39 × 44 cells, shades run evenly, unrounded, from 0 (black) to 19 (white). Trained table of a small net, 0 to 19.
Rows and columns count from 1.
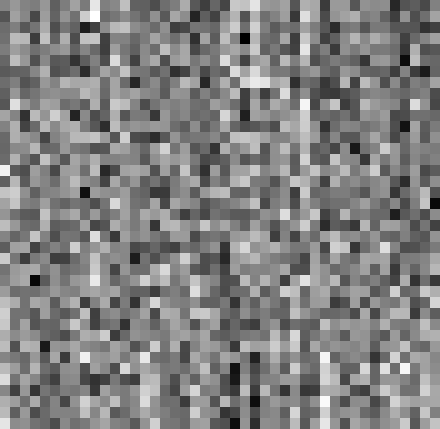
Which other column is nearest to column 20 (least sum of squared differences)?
30
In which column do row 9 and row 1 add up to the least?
33
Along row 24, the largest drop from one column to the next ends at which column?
14
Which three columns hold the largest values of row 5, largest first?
31, 26, 17
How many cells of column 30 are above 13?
8
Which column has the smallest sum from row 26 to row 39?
24
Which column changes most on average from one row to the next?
9
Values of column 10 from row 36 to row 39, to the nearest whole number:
4 12 10 11
